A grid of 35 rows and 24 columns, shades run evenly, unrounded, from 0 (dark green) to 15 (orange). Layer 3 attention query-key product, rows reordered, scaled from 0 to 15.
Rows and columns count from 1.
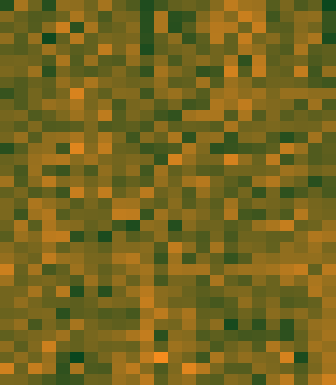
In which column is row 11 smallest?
13
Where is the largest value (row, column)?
33, 12
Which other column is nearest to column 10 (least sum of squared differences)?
9
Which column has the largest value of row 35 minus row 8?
24
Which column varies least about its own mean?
7
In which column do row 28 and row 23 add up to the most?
11
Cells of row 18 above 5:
16
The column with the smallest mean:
2
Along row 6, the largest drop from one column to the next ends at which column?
18
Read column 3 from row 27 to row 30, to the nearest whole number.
10 7 7 4
